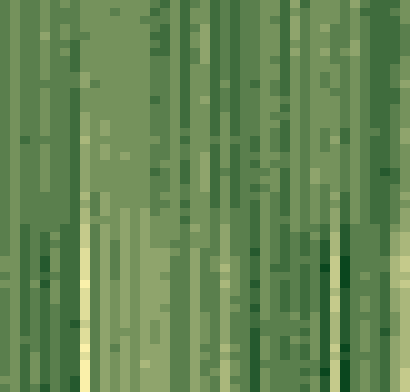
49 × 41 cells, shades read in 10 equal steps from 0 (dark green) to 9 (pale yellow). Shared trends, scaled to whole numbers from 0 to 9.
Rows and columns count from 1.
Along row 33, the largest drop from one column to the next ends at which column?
35
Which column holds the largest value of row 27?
9
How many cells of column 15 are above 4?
23
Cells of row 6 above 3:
18
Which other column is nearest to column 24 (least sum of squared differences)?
22
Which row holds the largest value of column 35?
7
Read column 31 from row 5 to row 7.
3 3 3
